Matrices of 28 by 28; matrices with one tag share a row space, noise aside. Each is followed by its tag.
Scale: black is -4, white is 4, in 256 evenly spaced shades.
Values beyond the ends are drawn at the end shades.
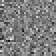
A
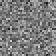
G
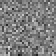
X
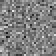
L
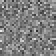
A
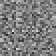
L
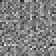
A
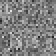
X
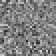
L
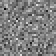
X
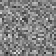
X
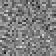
L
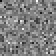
A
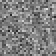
G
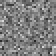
A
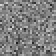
X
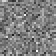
L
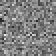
L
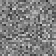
G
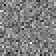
A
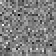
X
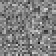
G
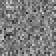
A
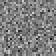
X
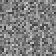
A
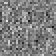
X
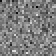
G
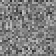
X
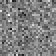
G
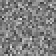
X
